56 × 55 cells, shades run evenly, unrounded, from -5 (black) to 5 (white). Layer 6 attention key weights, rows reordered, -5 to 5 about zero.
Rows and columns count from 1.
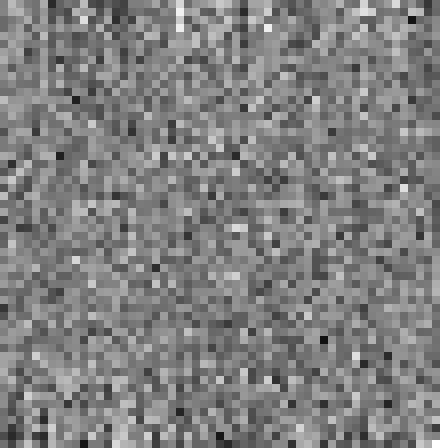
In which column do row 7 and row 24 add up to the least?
4
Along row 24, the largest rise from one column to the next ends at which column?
51
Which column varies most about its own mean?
46
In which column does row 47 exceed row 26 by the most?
21
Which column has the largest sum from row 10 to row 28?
23
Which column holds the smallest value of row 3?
52
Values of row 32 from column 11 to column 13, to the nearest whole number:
-1 0 1
